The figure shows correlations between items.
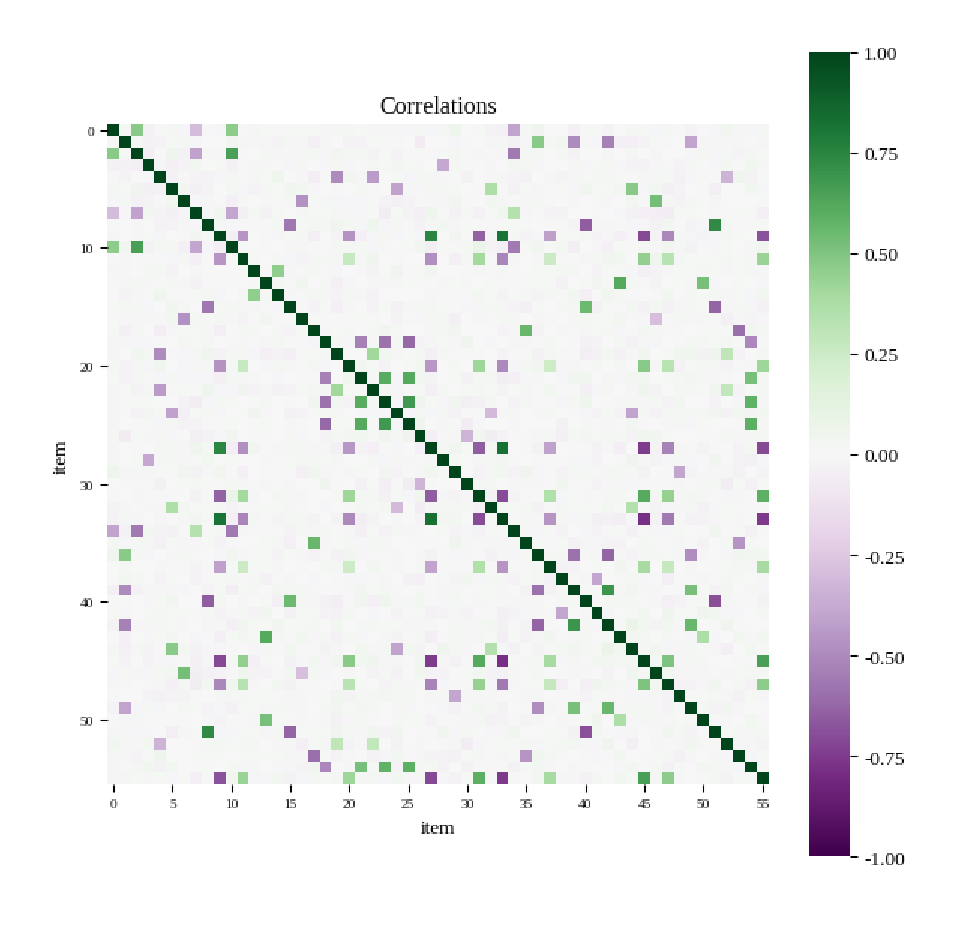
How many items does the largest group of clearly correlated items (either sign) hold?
10
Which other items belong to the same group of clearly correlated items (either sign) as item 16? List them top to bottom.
6, 46
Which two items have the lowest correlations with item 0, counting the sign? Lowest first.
34, 7
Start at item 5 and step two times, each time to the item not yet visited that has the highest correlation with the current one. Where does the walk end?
32
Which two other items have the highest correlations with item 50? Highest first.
13, 43
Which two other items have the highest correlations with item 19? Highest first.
22, 52
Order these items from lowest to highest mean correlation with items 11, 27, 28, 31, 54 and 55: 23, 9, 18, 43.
9, 18, 43, 23
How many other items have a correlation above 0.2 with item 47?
6
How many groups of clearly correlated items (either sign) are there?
15
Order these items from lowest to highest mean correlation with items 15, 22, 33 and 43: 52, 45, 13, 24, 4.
45, 4, 24, 52, 13
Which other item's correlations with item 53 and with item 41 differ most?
17
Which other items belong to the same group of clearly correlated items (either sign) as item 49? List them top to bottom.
1, 36, 39, 42
